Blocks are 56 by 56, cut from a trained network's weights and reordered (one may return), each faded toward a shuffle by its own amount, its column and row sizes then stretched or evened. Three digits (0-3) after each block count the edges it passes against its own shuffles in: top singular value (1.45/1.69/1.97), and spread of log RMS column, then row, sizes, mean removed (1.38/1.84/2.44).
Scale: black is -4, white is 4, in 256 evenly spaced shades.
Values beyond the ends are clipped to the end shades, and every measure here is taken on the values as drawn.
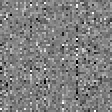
0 3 0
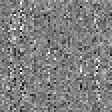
0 3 0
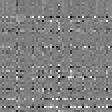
3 2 3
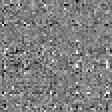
2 2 2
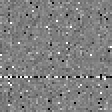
2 1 1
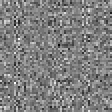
3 3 1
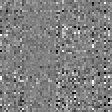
0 3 2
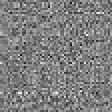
3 2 1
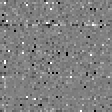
0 1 2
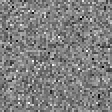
0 0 0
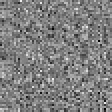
2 2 1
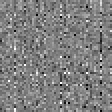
2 3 0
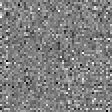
1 2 0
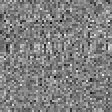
2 1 1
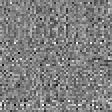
2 0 2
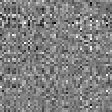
3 3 1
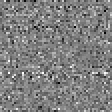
0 0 3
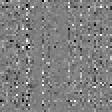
1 3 2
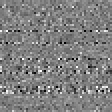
2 0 3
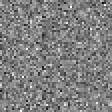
1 1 0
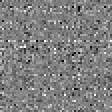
0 2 3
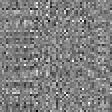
3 3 1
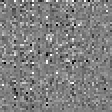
0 3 2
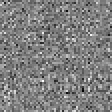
3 2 1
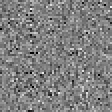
1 1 1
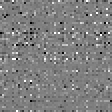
0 2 3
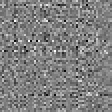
3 2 2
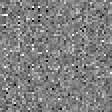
0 2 0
